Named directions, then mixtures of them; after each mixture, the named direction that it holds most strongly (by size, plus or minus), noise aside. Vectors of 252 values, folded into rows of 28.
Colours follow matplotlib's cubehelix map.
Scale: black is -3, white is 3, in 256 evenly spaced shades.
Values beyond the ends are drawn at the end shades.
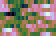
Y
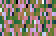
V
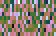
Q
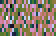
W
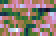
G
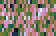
W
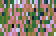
Q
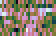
G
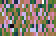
W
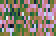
W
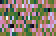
W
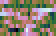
G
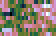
Y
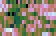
Y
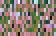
Q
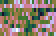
G
